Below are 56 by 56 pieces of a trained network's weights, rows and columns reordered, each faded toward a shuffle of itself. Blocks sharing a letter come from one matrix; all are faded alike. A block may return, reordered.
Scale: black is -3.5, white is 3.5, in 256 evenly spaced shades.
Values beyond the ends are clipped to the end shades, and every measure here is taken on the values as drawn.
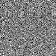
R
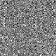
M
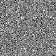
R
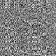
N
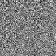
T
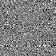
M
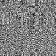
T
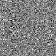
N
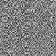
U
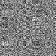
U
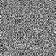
T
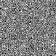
R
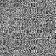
U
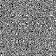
R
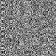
U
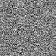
T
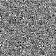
R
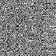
N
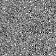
R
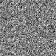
R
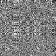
N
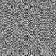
U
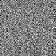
T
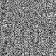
T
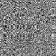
N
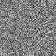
U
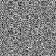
T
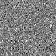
M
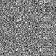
R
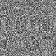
T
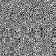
N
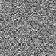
T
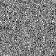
R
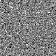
R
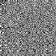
N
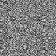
U
